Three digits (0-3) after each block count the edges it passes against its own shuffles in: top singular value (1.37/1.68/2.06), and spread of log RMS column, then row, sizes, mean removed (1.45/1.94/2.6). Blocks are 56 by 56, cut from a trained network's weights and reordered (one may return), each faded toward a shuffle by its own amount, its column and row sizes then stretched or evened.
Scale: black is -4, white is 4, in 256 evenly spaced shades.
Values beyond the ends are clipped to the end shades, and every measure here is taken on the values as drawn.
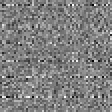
3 1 2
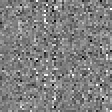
0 2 1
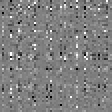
2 3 2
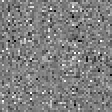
2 2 1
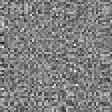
3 0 0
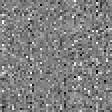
2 2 0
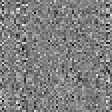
3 2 0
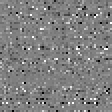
0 0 3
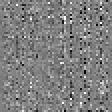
0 3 1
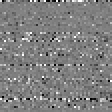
2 0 3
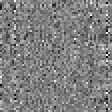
2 2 0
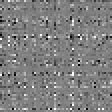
0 3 3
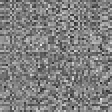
3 1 0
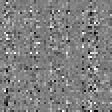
0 3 2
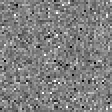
0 0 1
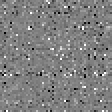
0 1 2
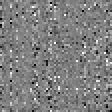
0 3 0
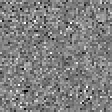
0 0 1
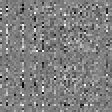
0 3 2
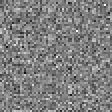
3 0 0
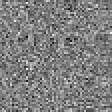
2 1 0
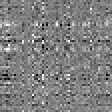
3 3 2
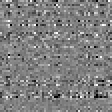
2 1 3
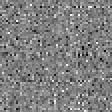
2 0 1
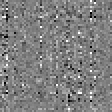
1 3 1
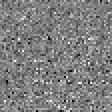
0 0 2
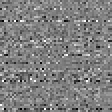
2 1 3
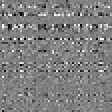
3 1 3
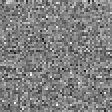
1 0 1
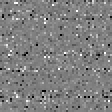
0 0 2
